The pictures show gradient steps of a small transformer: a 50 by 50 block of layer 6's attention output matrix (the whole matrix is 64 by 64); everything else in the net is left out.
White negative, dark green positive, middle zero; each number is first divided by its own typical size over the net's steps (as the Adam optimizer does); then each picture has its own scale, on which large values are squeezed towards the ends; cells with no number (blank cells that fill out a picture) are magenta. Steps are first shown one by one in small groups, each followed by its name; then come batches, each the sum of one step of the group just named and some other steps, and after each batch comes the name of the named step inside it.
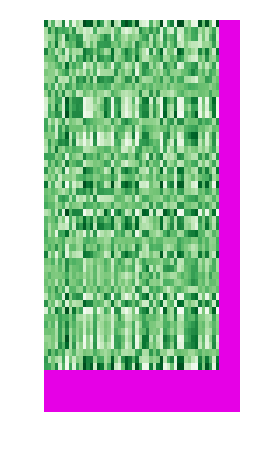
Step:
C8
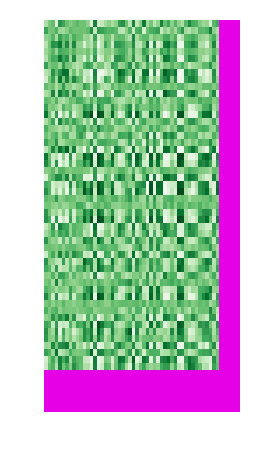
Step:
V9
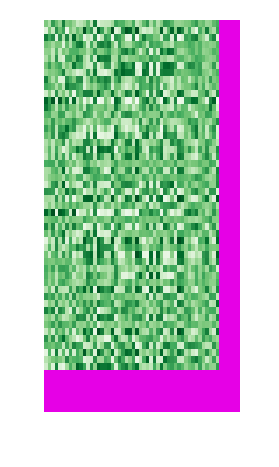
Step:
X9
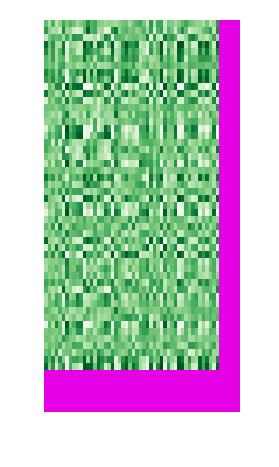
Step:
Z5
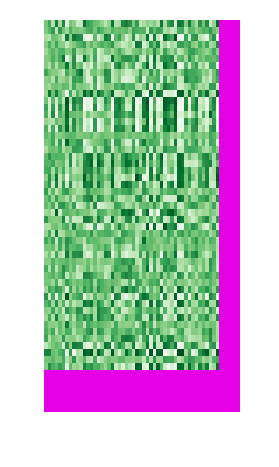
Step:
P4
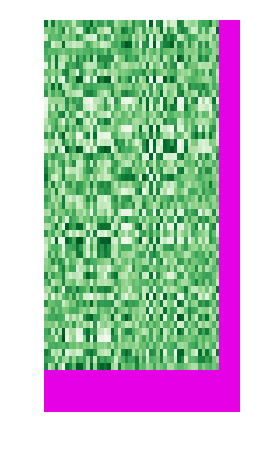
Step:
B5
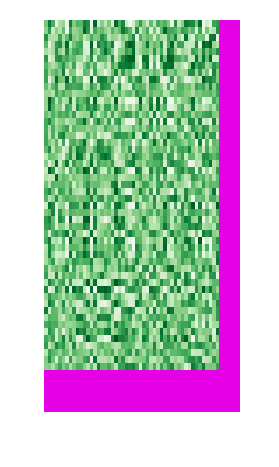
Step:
X9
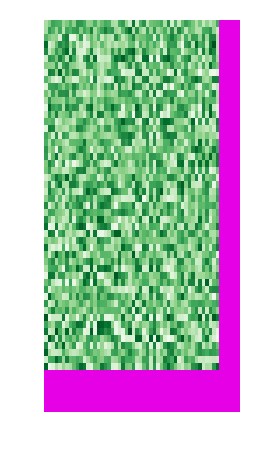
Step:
V9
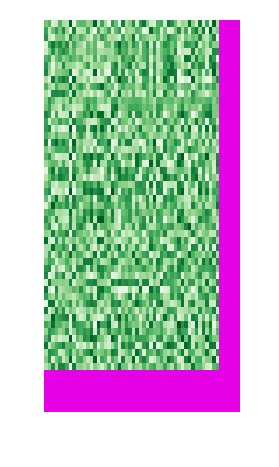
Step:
V9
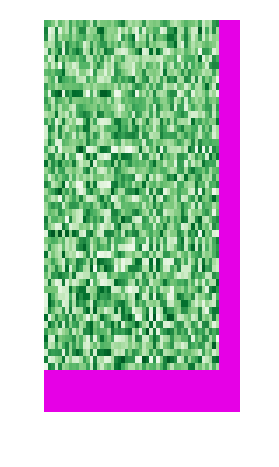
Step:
V9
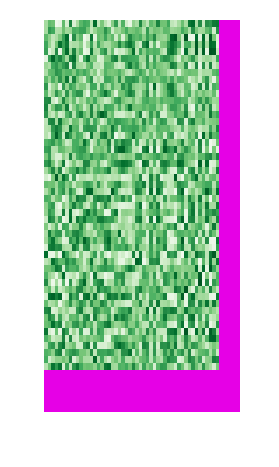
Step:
V9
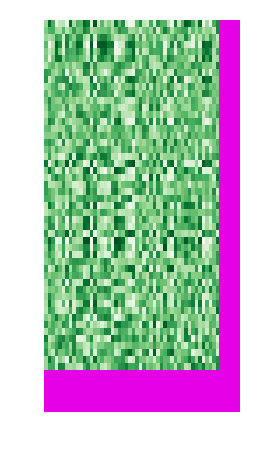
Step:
Z5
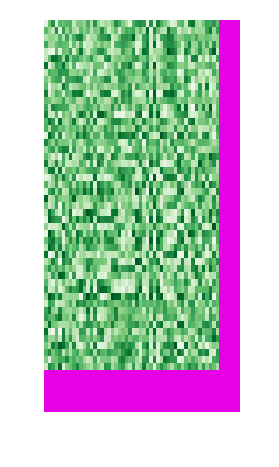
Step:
V9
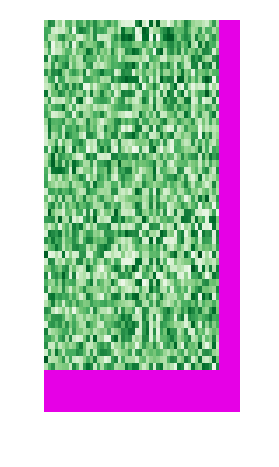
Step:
Z5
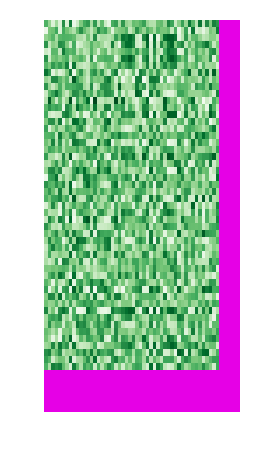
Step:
P4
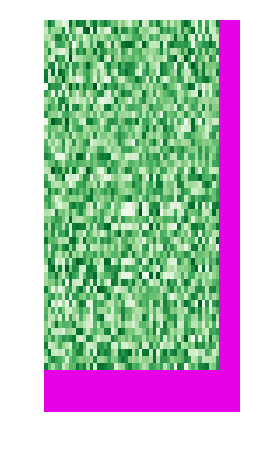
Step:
Z5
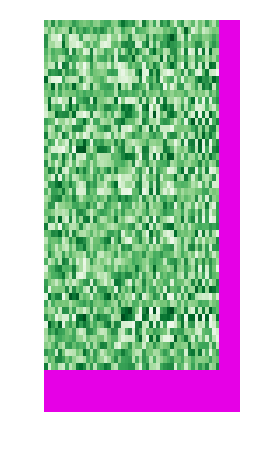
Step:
B5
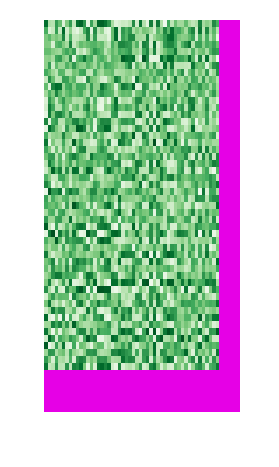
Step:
B5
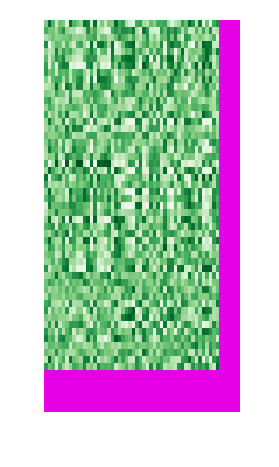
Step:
Z5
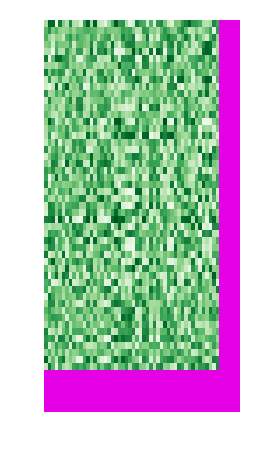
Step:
Z5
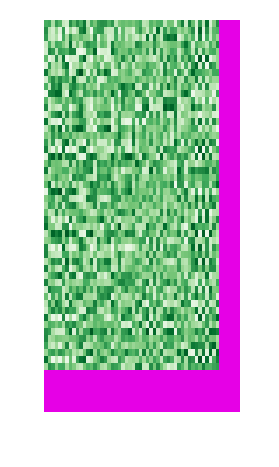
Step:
P4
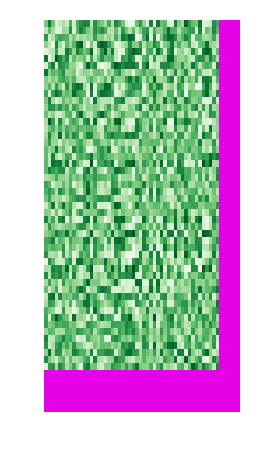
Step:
P4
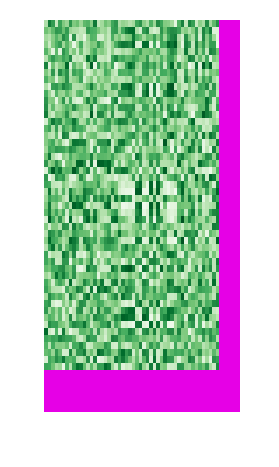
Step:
V9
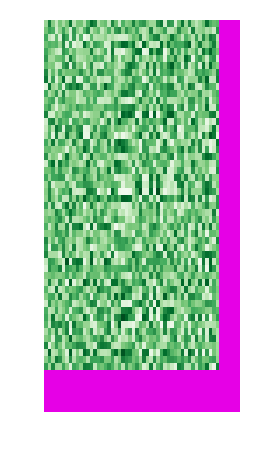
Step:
Z5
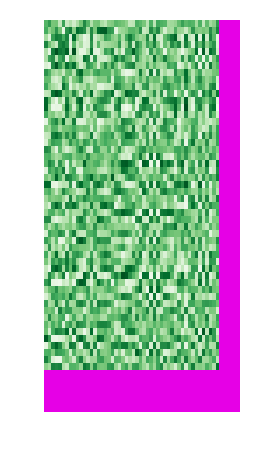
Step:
P4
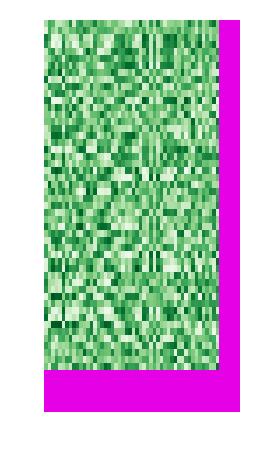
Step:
X9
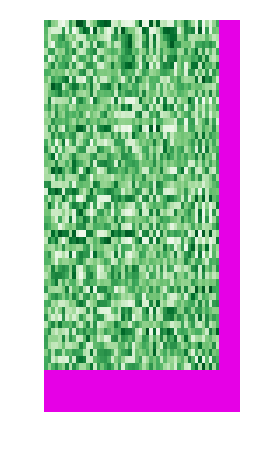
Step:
B5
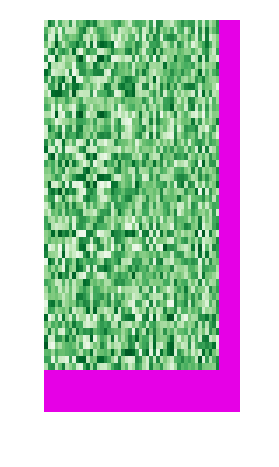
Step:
Z5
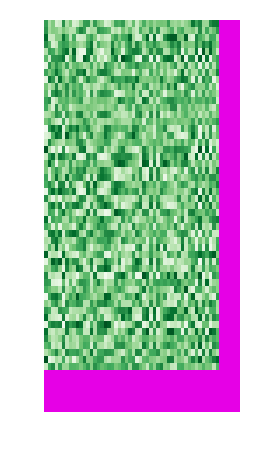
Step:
Z5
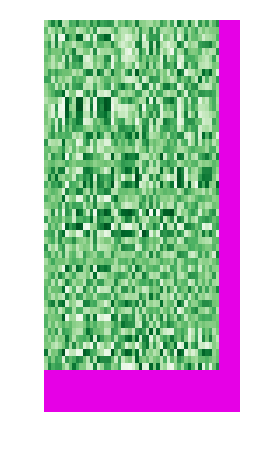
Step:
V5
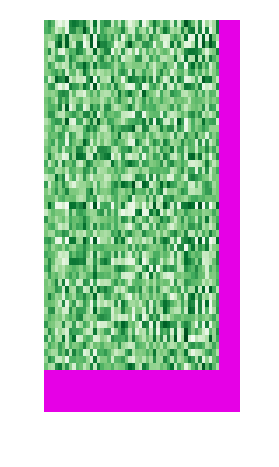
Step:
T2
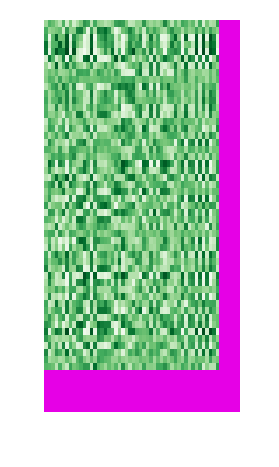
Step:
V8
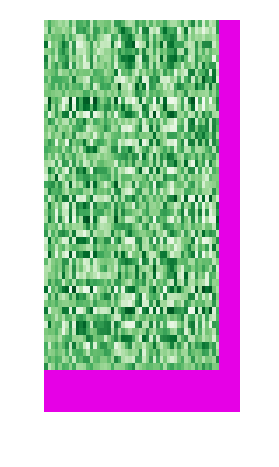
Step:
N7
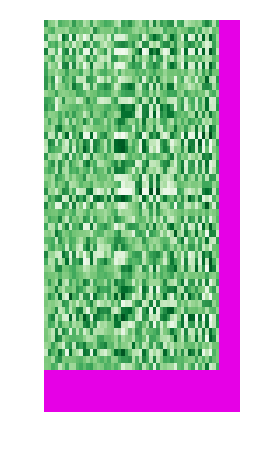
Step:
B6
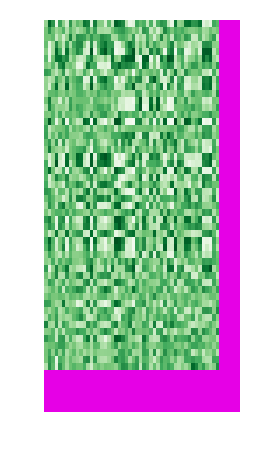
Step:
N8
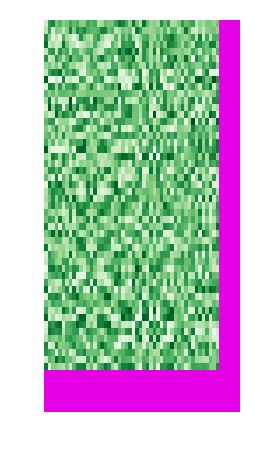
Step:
N7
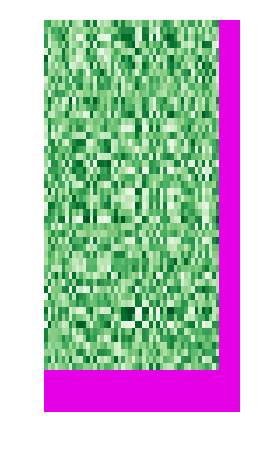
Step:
N7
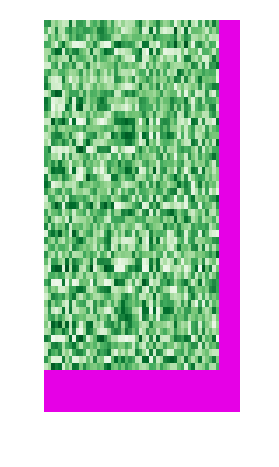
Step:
V5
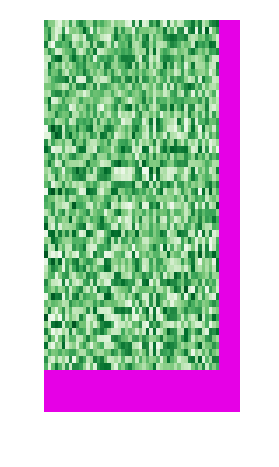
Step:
T2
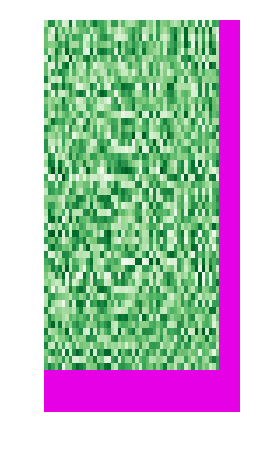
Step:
V8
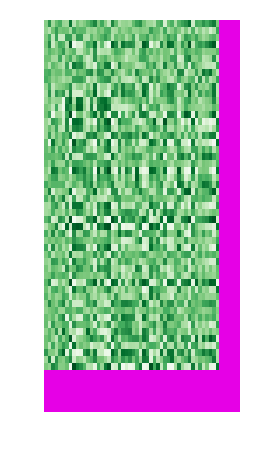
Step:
V5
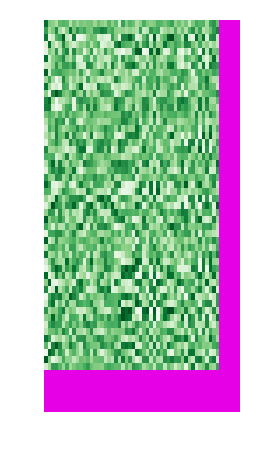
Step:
B6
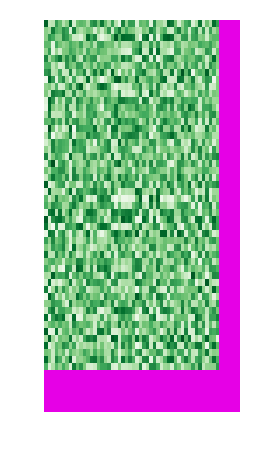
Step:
V5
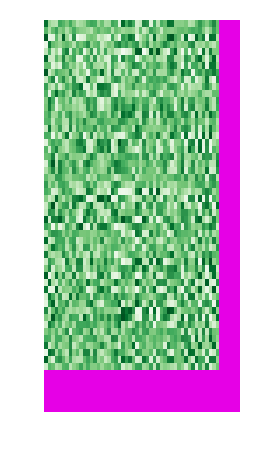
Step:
B6
